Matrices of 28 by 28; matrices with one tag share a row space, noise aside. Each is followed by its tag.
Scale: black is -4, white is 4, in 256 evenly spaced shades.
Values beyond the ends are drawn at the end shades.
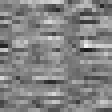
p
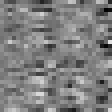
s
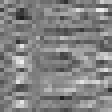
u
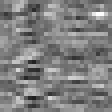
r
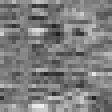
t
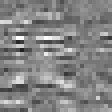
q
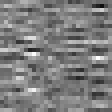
r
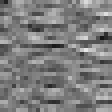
p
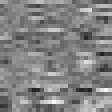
p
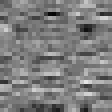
p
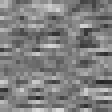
p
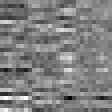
q
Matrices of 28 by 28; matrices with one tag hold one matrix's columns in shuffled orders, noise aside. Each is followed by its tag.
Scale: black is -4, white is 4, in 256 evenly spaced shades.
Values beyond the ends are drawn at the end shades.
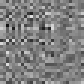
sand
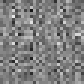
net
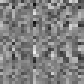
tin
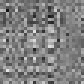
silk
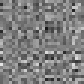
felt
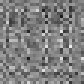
silk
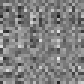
silk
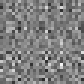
felt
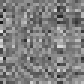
silk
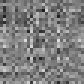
silk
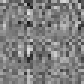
tin
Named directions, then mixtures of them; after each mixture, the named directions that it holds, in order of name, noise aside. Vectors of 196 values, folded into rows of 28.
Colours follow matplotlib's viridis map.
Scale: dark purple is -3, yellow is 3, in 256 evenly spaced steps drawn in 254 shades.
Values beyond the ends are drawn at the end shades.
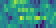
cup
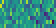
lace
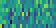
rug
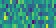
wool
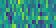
cup, rug, wool.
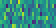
rug, wool.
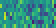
lace, wool.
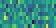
wool.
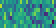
lace, wool.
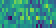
cup, lace, rug.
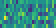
wool.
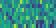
cup, lace, wool.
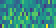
rug, wool.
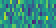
rug, wool.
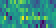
cup, wool.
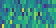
rug.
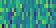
rug.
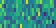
lace, rug.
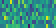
lace, wool.
